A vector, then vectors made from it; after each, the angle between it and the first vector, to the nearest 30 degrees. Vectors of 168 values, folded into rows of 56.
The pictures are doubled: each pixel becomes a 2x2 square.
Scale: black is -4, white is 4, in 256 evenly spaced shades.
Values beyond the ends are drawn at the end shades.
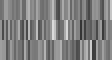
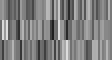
120 degrees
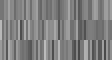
60 degrees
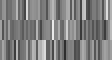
60 degrees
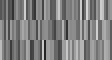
120 degrees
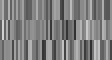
120 degrees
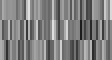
30 degrees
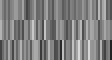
120 degrees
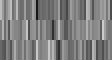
120 degrees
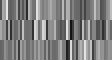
60 degrees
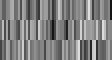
150 degrees
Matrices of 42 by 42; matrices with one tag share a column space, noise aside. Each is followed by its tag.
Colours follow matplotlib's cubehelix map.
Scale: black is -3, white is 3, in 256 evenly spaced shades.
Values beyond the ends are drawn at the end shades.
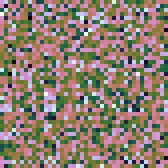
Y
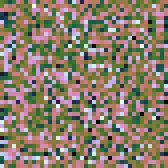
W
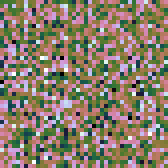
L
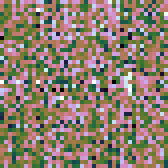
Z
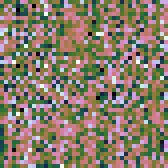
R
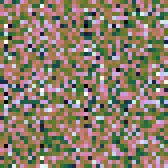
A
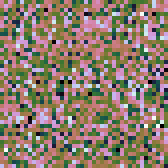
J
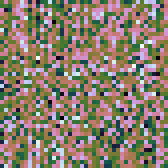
L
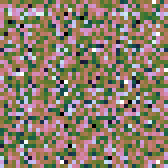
A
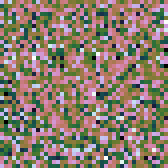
W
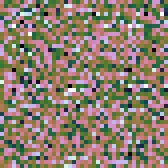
A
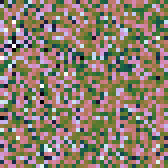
W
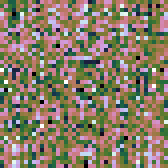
Z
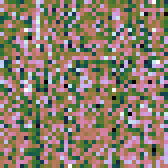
Z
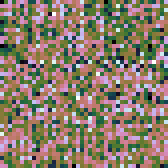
R
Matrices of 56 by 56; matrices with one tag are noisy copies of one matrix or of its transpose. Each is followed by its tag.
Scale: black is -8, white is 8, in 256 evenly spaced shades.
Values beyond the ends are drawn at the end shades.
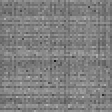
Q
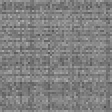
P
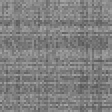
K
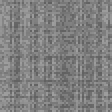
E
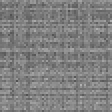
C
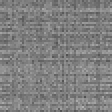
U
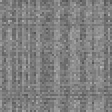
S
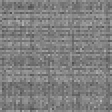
P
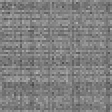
P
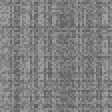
E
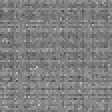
C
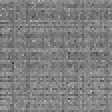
C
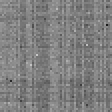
K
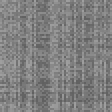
K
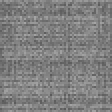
Q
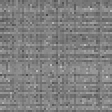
U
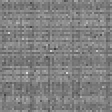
P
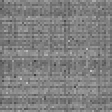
Q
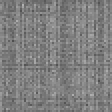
Q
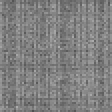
Q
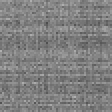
K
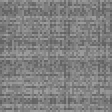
Q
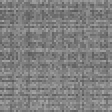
C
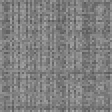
P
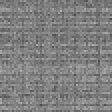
U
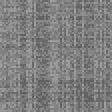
K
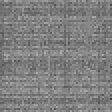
Q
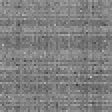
K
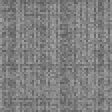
Q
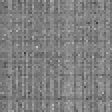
U
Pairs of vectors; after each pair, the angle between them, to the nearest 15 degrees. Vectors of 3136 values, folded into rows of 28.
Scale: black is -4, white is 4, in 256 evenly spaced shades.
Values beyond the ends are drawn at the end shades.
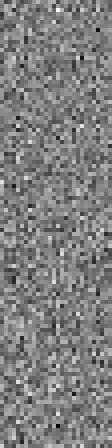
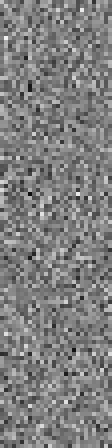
60 degrees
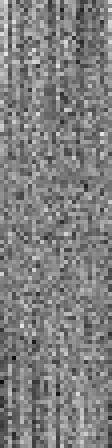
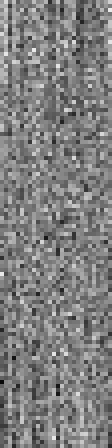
30 degrees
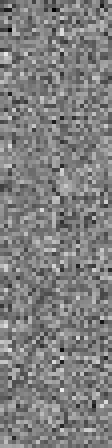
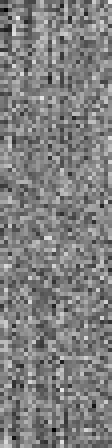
45 degrees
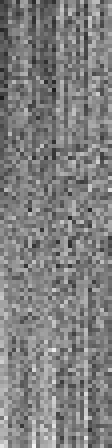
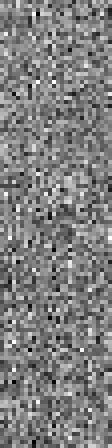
105 degrees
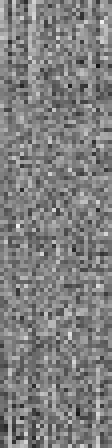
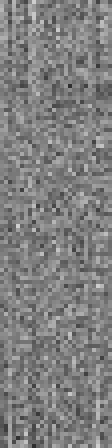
30 degrees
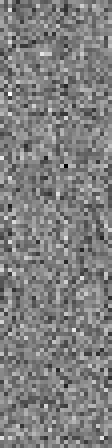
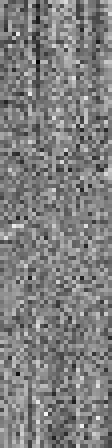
105 degrees
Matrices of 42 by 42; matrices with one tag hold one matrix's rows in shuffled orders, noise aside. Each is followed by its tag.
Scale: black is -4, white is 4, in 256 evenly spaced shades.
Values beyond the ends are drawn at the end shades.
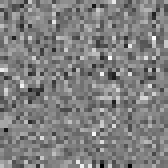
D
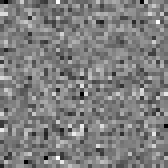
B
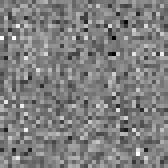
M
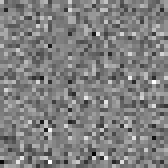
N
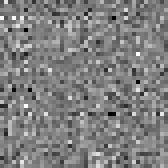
M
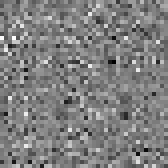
M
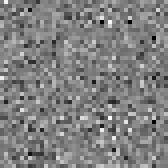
D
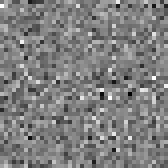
D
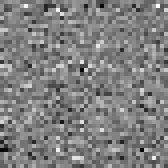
B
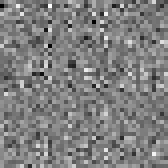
N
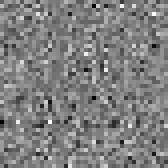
N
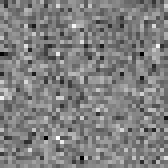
B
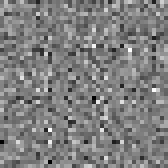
N
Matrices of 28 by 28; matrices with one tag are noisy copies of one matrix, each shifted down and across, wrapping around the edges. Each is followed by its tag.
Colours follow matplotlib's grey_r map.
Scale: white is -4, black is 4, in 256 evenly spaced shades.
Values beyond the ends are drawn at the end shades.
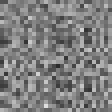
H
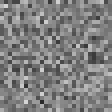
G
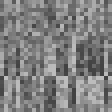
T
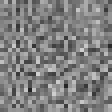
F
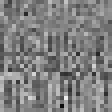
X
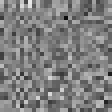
F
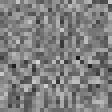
F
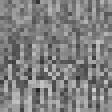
X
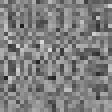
H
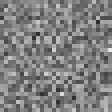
G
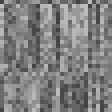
T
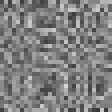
H
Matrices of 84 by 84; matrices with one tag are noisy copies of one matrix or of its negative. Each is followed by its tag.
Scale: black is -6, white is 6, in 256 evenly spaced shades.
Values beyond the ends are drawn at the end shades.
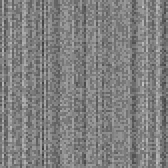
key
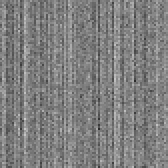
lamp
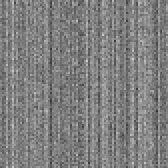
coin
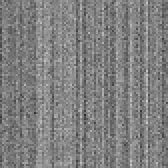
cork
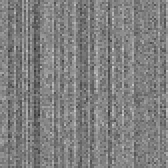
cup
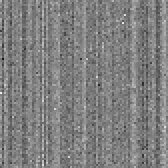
key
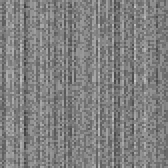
lamp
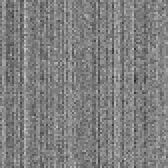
lamp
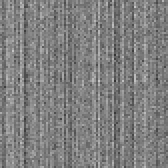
lamp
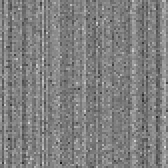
key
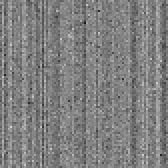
key
